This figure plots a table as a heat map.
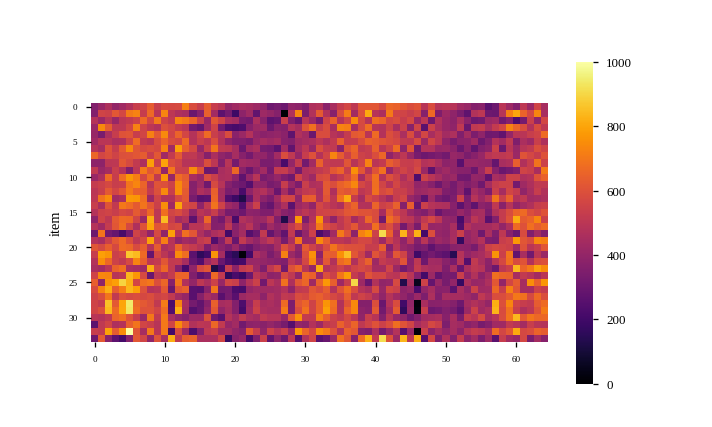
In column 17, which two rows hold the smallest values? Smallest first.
23, 19
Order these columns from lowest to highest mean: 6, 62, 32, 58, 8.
58, 62, 32, 8, 6
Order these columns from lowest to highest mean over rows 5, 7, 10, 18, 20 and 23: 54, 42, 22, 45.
22, 54, 45, 42
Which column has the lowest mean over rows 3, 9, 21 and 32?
21
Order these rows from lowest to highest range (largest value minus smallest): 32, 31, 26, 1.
31, 26, 1, 32
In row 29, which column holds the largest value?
5
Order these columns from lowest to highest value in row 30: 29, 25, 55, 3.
25, 55, 3, 29
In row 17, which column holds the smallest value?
52
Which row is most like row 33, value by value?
18
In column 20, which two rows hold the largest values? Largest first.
9, 25
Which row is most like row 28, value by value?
29
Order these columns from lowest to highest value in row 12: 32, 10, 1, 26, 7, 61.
26, 61, 32, 1, 7, 10
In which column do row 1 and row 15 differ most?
27
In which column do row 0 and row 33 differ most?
41
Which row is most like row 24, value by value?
13
